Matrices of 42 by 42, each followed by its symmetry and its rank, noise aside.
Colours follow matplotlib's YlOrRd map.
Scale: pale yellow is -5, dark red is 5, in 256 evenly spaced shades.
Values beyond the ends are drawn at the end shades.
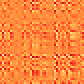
antisymmetric, rank two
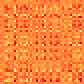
no symmetry, rank two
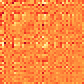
symmetric, rank three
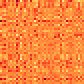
no symmetry, rank three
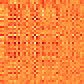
no symmetry, rank two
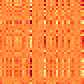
no symmetry, rank one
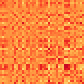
symmetric, rank two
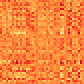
no symmetry, rank three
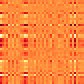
no symmetry, rank one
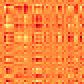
antisymmetric, rank two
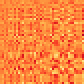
no symmetry, rank three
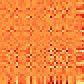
no symmetry, rank two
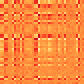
symmetric, rank one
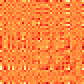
symmetric, rank three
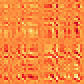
symmetric, rank two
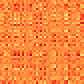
no symmetry, rank three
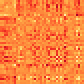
symmetric, rank three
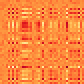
symmetric, rank one
